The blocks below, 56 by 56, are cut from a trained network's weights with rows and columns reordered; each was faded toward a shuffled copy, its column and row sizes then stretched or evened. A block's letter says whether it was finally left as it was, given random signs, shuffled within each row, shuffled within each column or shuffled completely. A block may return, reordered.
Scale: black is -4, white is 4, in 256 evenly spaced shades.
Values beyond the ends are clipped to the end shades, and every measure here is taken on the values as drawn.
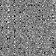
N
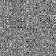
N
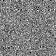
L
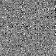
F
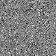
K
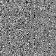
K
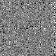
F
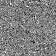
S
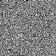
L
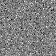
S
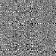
N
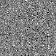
K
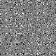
F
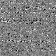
L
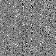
K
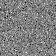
S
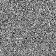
L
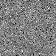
S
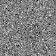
K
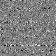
L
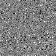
L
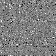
L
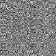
N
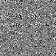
F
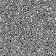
S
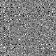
F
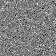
S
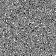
S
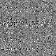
F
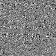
L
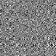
N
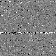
L
